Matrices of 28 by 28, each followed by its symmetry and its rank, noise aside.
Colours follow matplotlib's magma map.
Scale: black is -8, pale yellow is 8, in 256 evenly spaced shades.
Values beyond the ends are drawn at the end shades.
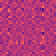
no symmetry, rank three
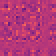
symmetric, rank three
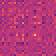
symmetric, rank three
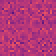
symmetric, rank six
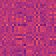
no symmetry, rank three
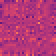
no symmetry, rank four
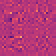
no symmetry, rank three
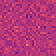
antisymmetric, rank six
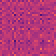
symmetric, rank three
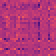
no symmetry, rank three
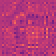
symmetric, rank three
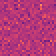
no symmetry, rank six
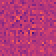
symmetric, rank six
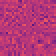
no symmetry, rank six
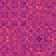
symmetric, rank four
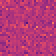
no symmetry, rank six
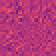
no symmetry, rank four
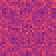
no symmetry, rank six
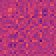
symmetric, rank four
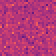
antisymmetric, rank six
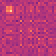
symmetric, rank three
